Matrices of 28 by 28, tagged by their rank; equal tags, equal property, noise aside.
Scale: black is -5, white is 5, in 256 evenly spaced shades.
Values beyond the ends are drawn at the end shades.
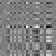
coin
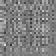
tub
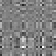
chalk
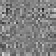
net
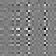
coin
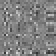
tub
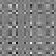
coin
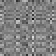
chalk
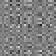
chalk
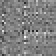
net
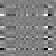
coin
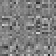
tub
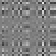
coin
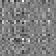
tub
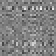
tub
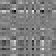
coin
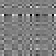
coin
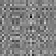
tub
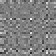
tub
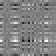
coin
